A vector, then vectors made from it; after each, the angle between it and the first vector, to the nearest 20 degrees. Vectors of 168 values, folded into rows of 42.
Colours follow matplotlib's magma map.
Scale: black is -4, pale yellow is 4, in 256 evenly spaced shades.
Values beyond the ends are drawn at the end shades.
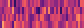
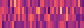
160 degrees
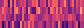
120 degrees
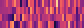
120 degrees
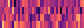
20 degrees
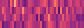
140 degrees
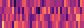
20 degrees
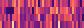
120 degrees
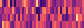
40 degrees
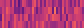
60 degrees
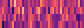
160 degrees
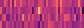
120 degrees
